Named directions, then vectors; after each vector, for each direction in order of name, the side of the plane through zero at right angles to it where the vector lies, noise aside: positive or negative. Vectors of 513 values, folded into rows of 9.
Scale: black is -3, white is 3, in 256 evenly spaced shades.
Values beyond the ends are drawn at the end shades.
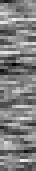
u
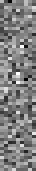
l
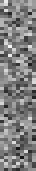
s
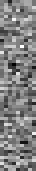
positive, positive, positive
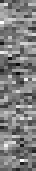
negative, positive, positive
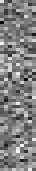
positive, negative, negative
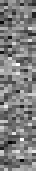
positive, negative, negative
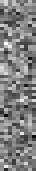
positive, positive, negative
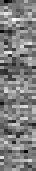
positive, negative, positive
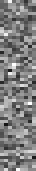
negative, negative, negative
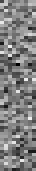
negative, positive, positive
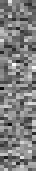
negative, negative, negative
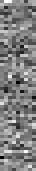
negative, positive, negative
